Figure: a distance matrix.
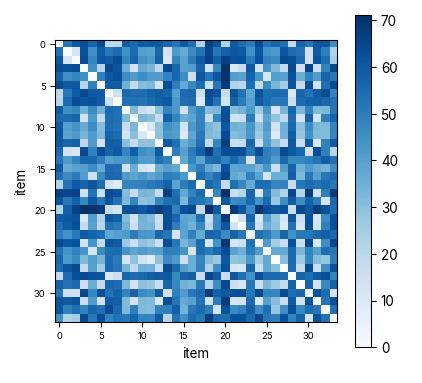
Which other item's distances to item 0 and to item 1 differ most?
2
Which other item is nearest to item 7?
17
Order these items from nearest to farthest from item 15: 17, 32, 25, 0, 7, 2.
32, 2, 25, 17, 7, 0
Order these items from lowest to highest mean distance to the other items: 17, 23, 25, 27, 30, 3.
27, 3, 25, 17, 23, 30
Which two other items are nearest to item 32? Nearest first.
19, 26
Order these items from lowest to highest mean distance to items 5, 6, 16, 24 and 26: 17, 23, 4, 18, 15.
18, 15, 4, 17, 23
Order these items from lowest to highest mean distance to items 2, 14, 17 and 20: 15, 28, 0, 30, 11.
28, 0, 30, 15, 11
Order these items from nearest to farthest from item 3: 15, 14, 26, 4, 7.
26, 15, 4, 14, 7
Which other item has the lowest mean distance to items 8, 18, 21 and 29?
24
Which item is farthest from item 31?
20
